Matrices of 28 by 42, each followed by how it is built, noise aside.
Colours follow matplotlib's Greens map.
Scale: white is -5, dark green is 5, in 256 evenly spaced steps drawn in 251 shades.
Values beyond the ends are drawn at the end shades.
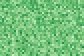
repeating columns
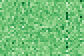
uneven columns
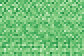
repeating columns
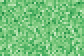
repeating columns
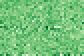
uneven rows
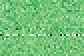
uneven rows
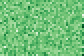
uneven columns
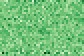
uneven rows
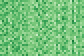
repeating rows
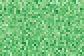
repeating columns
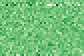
uneven rows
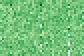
uneven columns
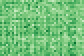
blocks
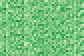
repeating rows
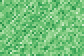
Hankel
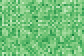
blocks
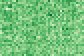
blocks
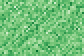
Hankel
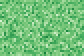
repeating columns
